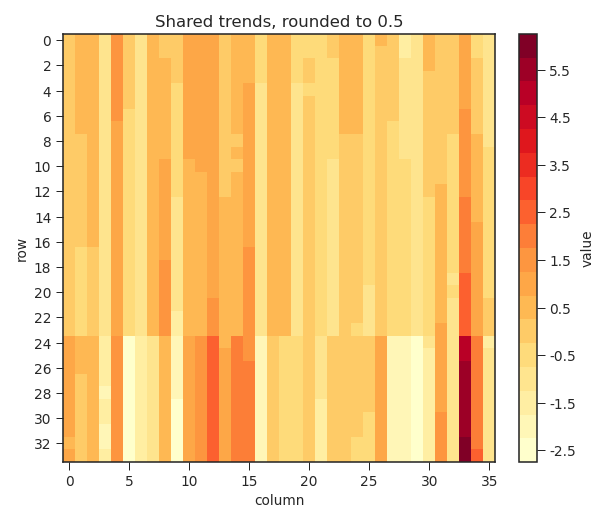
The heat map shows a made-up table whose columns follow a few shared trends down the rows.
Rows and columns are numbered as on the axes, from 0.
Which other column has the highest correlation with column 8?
35
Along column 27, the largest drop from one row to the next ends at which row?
24
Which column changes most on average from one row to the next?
33
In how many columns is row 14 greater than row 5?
7
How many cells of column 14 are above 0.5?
10
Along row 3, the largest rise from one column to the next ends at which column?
4
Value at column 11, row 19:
0.5
